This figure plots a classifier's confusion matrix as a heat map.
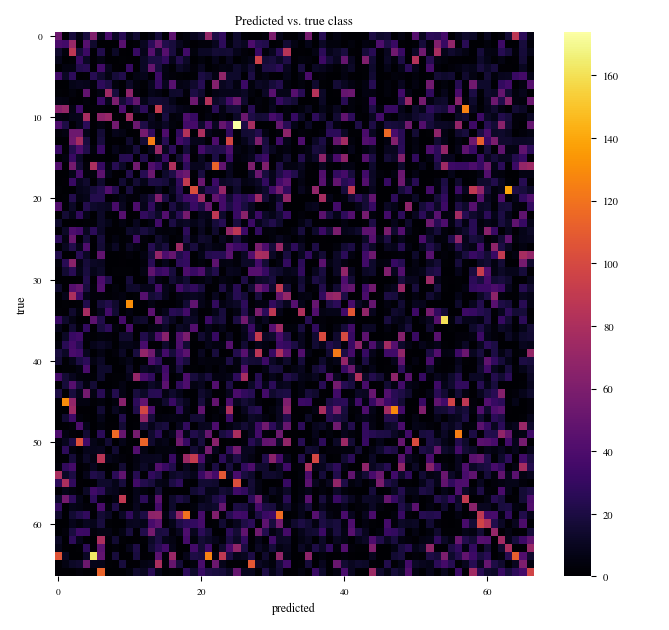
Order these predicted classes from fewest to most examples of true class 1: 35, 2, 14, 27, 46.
35, 46, 27, 14, 2
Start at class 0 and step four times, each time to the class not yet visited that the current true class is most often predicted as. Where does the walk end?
52
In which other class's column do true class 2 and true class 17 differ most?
53
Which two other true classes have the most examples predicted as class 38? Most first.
32, 42
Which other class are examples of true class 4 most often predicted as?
13
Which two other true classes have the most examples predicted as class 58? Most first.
19, 66
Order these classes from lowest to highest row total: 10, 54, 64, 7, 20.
7, 10, 20, 54, 64
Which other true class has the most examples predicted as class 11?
42
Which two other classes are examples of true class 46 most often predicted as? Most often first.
47, 12
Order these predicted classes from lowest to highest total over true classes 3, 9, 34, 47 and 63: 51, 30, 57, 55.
51, 55, 30, 57
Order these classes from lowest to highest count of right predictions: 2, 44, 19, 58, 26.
26, 44, 58, 2, 19
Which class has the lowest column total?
33
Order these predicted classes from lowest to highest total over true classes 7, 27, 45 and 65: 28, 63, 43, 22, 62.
63, 43, 28, 22, 62
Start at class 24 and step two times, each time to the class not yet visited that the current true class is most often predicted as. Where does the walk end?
56
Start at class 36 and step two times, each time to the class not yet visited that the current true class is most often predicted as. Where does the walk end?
48
